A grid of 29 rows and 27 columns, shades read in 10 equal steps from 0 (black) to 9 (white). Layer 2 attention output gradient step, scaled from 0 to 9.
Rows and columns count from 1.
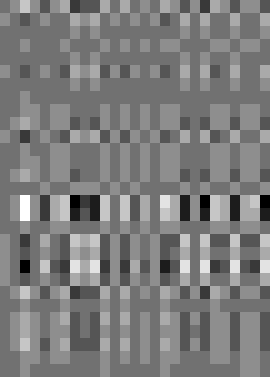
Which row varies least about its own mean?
8
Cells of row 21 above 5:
9
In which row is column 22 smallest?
21
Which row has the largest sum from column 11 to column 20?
16
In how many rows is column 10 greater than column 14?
10
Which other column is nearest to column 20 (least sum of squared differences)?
2
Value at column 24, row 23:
3
